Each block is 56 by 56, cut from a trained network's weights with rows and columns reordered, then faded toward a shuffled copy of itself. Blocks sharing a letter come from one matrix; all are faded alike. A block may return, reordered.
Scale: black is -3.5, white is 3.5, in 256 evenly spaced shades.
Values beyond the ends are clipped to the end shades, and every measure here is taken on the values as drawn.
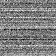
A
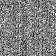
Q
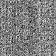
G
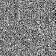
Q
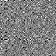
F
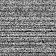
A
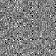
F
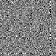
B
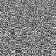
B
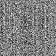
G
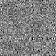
F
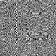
B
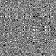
F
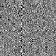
B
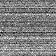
A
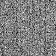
Q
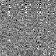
F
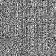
G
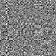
B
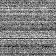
A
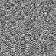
B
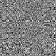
B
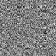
B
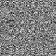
B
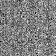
Q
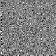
B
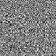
B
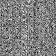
Q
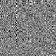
B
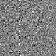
B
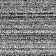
A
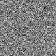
F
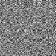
B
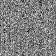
Q
